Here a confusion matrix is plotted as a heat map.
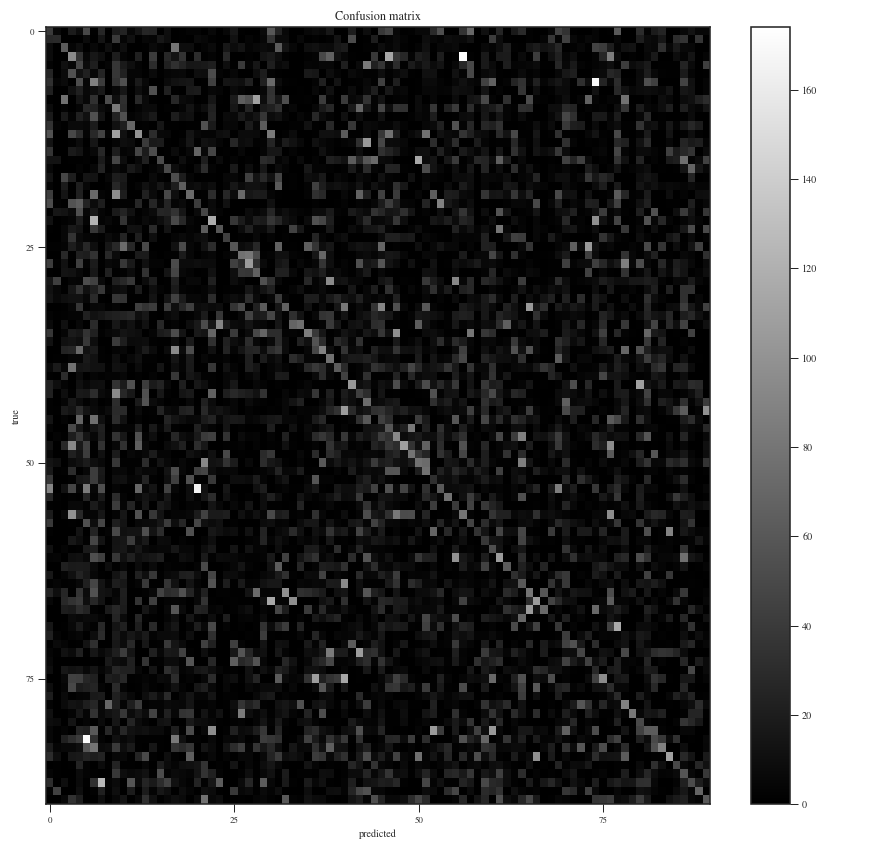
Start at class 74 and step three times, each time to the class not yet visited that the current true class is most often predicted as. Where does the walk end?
14
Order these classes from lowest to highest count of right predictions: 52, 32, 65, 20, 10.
52, 20, 10, 32, 65
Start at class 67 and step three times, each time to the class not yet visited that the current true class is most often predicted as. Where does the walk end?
45
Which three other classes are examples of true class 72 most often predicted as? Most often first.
42, 38, 26
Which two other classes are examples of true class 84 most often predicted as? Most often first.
66, 50
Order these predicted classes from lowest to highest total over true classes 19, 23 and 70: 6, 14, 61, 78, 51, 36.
51, 14, 36, 78, 61, 6
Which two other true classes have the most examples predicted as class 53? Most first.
20, 0
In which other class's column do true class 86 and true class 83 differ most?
6
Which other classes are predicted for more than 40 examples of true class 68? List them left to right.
51, 55, 64
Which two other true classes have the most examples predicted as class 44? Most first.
15, 89
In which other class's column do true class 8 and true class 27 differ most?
28
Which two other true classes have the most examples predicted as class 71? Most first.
25, 41
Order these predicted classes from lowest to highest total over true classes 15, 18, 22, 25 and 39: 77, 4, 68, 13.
68, 4, 13, 77
